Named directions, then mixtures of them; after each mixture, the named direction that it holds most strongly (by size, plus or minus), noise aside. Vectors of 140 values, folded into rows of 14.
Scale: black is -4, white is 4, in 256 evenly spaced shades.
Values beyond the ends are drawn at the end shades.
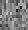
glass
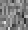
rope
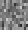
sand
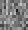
glass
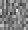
glass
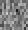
glass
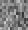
rope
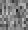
glass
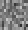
sand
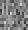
rope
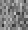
rope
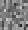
sand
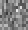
glass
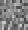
sand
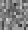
sand
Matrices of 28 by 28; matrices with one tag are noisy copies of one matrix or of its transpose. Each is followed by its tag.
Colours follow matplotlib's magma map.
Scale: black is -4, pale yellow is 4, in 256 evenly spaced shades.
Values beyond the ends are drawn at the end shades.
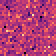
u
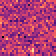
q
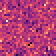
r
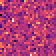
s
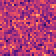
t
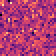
s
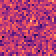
q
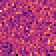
r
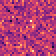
q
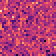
r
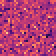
s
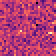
q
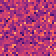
u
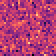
t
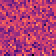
t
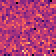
t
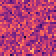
q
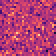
t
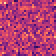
s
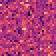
u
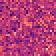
u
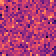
s
